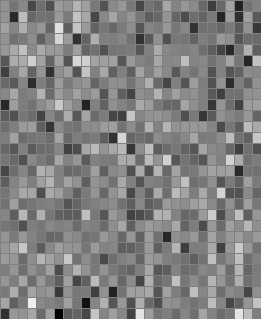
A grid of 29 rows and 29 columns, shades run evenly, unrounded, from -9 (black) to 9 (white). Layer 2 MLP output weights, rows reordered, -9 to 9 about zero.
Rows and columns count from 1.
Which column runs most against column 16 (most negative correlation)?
1
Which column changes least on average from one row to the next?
24
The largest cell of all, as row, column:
28, 4
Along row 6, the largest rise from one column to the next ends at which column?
29
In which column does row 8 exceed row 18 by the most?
17
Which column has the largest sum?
3
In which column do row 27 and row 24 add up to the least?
13
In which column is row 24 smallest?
12
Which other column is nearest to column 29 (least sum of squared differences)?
22
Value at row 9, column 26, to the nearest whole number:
-1
